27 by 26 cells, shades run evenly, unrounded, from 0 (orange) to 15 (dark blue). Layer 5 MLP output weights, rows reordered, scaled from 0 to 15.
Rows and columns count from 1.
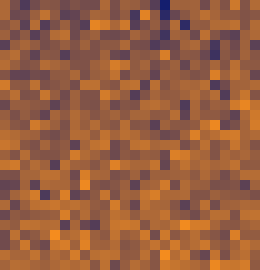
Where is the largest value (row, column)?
1, 17
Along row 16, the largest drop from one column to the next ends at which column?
18
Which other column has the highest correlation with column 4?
13
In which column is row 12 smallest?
26
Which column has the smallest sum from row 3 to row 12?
25
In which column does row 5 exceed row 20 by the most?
16
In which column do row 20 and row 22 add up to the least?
7
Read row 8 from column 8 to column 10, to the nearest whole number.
5 8 6
